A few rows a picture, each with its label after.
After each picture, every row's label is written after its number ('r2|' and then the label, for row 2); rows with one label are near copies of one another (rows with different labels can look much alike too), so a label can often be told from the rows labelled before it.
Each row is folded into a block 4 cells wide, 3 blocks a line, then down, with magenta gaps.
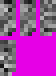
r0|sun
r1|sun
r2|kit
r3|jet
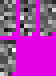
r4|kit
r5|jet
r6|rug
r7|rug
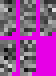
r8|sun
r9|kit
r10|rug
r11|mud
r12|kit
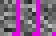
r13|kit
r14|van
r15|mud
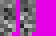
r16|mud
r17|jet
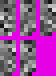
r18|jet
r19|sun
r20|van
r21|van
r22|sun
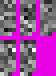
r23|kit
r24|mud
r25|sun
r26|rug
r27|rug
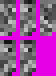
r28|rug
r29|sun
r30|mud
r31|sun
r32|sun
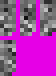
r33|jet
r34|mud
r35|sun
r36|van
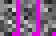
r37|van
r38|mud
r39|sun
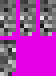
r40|jet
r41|jet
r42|jet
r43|rug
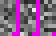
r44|mud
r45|rug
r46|kit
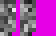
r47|rug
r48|sun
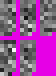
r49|van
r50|mud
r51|kit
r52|rug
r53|mud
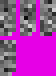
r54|jet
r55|mud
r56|van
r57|kit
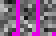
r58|sun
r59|mud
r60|kit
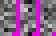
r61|kit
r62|sun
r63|mud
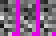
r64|jet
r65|mud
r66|jet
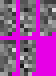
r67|van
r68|jet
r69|rug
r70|rug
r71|jet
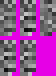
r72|kit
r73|kit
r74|van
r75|kit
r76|kit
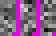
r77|mud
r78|sun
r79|kit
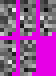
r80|rug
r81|jet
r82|jet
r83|van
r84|kit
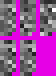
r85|van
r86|jet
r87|rug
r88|van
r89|van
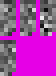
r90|sun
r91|rug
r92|jet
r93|rug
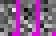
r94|rug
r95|mud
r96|jet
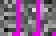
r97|kit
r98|rug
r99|sun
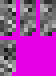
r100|van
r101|sun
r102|sun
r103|mud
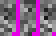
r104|mud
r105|sun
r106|mud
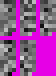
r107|sun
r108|kit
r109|jet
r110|sun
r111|jet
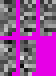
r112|sun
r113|kit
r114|kit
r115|sun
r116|jet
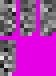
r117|van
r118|jet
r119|sun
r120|jet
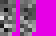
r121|jet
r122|mud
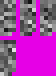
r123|kit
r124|van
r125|mud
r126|rug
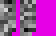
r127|sun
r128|kit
